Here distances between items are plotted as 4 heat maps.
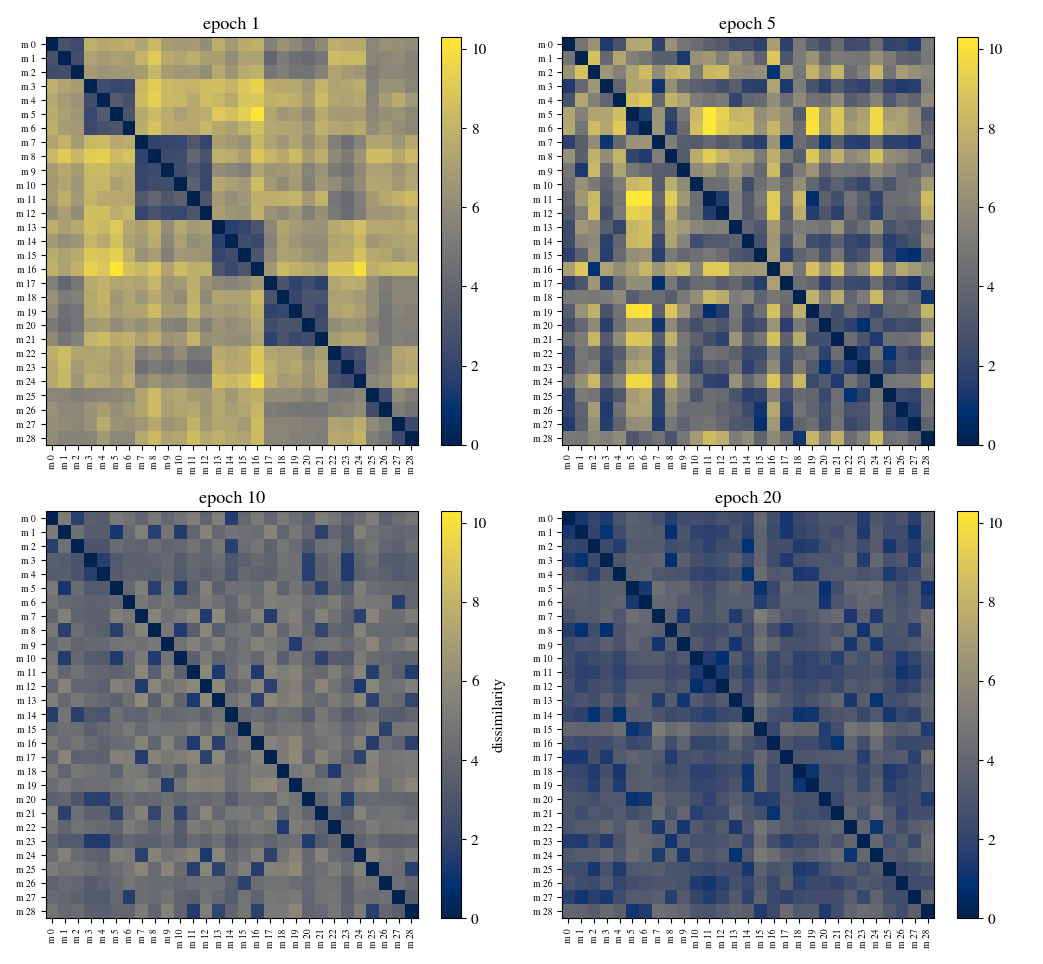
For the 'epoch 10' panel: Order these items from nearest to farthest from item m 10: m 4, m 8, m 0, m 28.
m 8, m 4, m 28, m 0
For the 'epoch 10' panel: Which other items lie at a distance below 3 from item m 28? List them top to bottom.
m 11, m 13, m 16, m 25
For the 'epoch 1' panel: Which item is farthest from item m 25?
m 8
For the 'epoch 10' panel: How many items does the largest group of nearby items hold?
5
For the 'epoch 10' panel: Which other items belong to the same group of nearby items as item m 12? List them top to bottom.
m 7, m 17, m 24
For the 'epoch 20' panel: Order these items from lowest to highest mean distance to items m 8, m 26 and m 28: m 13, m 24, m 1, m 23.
m 1, m 23, m 13, m 24
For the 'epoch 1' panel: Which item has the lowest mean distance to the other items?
m 20
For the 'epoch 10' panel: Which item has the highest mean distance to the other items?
m 19
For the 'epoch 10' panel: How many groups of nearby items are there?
9
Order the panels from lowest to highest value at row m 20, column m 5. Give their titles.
epoch 20, epoch 10, epoch 1, epoch 5
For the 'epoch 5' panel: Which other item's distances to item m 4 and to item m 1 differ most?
m 9
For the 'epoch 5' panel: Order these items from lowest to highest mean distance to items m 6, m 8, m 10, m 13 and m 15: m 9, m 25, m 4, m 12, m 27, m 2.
m 27, m 25, m 9, m 4, m 12, m 2
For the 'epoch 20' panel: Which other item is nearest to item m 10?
m 12
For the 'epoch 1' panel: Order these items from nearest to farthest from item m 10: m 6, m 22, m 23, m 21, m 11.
m 11, m 23, m 22, m 21, m 6
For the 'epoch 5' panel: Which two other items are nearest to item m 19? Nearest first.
m 11, m 12
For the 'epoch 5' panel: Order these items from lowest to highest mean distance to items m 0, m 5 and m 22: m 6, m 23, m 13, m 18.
m 23, m 18, m 13, m 6
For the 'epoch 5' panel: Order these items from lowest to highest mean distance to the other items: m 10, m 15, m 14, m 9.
m 15, m 14, m 10, m 9
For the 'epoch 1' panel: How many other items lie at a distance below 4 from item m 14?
3
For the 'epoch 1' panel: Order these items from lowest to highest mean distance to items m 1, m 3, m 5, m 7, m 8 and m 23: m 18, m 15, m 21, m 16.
m 18, m 21, m 15, m 16
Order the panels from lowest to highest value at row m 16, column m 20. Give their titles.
epoch 20, epoch 10, epoch 5, epoch 1
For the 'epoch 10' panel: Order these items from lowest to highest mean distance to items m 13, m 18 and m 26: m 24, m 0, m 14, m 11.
m 11, m 14, m 0, m 24
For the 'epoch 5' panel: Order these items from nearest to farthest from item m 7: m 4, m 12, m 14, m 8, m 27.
m 27, m 14, m 12, m 4, m 8
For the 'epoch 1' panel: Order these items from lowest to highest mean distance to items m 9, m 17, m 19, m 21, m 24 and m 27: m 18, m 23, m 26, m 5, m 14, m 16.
m 18, m 26, m 23, m 14, m 5, m 16
